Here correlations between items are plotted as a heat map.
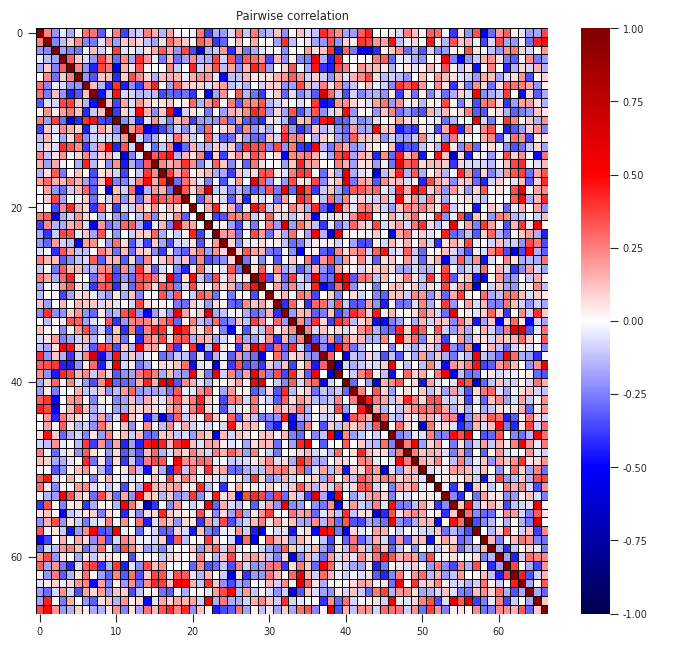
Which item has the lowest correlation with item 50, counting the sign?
45
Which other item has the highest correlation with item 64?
25
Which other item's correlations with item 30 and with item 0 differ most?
58
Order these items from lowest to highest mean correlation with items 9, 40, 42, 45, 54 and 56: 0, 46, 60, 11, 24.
0, 24, 11, 60, 46
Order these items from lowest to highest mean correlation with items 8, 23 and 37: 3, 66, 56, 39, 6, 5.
66, 56, 5, 6, 3, 39
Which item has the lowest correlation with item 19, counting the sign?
27
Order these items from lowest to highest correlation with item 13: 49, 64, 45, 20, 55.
49, 55, 64, 45, 20
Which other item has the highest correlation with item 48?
42
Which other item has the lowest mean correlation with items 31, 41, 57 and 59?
40
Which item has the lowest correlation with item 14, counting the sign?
54
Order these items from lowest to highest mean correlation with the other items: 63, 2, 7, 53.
7, 2, 53, 63
